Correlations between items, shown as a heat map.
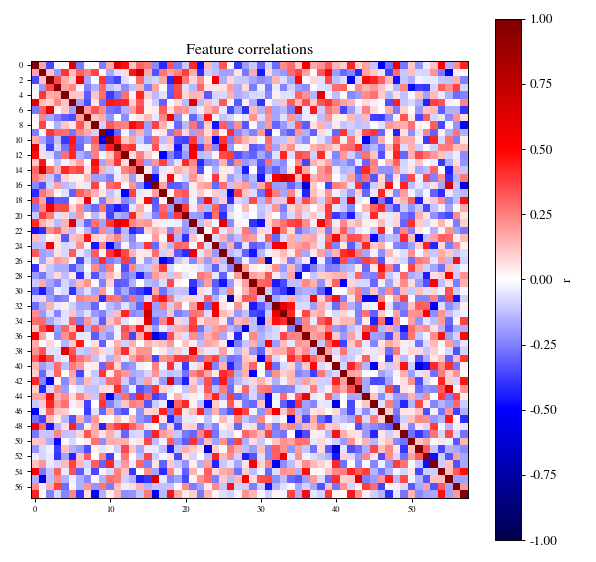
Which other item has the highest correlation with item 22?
32
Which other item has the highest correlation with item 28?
55
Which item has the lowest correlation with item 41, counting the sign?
29
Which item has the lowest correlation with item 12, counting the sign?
17
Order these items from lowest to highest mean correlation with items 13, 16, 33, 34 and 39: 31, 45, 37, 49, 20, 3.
45, 3, 49, 20, 37, 31
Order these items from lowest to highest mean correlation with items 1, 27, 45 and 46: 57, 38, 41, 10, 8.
41, 57, 10, 38, 8
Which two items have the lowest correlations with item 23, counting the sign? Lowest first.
51, 45
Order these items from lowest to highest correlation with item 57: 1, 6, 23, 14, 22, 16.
16, 6, 22, 14, 1, 23
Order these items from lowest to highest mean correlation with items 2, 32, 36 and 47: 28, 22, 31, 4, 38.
31, 28, 38, 4, 22
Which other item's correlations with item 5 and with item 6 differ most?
0
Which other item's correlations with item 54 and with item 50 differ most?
3
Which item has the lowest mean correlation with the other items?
30
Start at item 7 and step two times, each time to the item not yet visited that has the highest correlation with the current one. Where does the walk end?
42
